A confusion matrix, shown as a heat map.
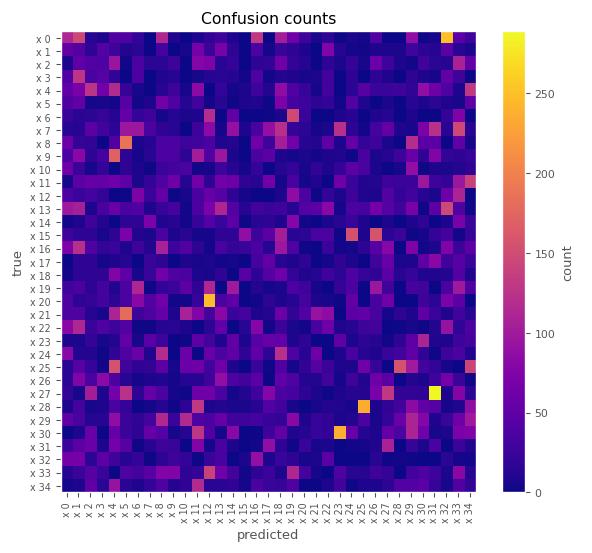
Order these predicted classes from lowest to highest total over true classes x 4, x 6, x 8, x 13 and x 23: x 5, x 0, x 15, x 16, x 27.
x 15, x 27, x 16, x 0, x 5
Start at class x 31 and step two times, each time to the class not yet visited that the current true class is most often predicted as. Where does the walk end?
x 5
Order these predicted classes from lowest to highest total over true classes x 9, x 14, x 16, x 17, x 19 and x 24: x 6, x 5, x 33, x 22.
x 22, x 5, x 6, x 33
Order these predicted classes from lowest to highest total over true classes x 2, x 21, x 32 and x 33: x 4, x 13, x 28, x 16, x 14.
x 28, x 14, x 16, x 13, x 4
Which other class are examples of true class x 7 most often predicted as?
x 33
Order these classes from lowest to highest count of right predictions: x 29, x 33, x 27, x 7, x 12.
x 7, x 12, x 33, x 29, x 27
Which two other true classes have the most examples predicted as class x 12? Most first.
x 20, x 33
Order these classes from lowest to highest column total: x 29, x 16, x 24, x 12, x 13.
x 24, x 16, x 13, x 29, x 12
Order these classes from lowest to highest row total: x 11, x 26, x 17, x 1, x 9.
x 17, x 1, x 26, x 9, x 11
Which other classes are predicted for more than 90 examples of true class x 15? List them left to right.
x 18, x 24, x 26
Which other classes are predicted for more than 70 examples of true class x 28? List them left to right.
x 11, x 25, x 29, x 34
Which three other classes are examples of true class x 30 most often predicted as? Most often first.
x 23, x 11, x 29
